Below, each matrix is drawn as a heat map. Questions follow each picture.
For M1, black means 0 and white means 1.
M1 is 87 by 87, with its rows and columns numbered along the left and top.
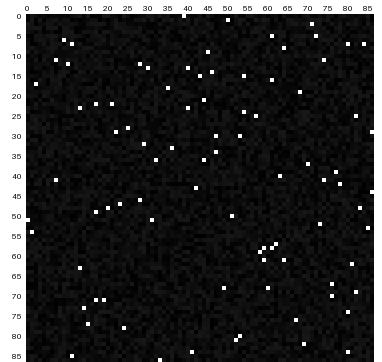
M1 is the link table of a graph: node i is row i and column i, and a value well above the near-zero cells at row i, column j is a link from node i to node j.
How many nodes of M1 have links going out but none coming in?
9
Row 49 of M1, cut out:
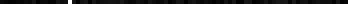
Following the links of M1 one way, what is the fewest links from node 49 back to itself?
6
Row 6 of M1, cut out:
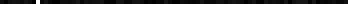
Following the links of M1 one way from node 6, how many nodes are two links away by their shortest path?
1
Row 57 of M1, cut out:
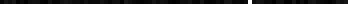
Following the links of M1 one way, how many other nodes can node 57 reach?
10
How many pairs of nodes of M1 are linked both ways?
4
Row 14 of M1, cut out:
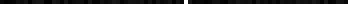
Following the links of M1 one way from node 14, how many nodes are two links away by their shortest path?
1
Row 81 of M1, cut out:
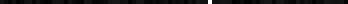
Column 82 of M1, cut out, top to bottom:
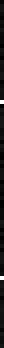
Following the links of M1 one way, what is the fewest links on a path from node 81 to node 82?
7
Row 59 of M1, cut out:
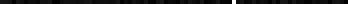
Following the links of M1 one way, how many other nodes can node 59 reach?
3
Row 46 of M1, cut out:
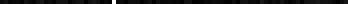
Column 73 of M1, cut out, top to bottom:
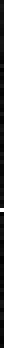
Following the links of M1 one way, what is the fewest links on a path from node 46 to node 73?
7
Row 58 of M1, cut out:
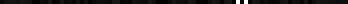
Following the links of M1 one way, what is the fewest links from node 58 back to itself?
2
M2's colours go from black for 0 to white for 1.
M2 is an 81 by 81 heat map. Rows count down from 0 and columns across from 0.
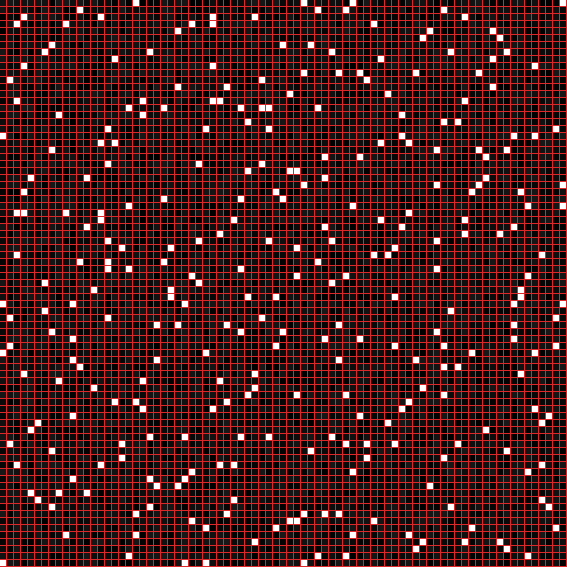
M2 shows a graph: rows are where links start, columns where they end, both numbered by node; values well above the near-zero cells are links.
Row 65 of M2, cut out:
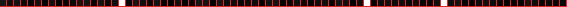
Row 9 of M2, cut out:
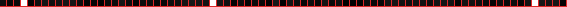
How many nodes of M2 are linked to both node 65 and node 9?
0
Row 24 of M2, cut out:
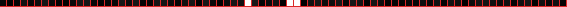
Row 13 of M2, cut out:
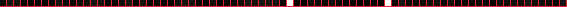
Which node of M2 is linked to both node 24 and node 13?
node 41
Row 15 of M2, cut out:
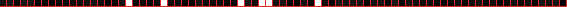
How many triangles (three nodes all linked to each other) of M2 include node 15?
4
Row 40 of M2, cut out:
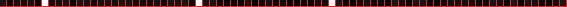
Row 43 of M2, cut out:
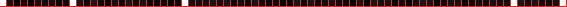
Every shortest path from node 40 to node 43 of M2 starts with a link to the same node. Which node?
node 47
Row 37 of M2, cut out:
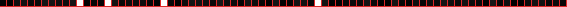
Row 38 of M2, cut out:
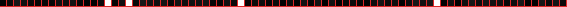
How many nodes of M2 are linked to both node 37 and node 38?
1
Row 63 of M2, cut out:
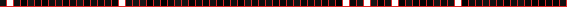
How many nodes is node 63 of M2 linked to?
6
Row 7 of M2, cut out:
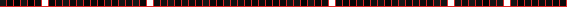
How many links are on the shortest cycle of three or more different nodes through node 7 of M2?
3
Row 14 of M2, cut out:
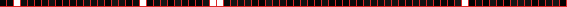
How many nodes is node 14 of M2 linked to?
5
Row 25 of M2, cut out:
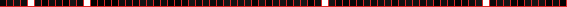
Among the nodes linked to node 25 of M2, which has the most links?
node 46
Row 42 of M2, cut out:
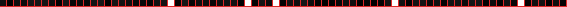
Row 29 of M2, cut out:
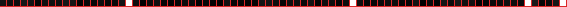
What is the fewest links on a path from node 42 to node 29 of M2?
3
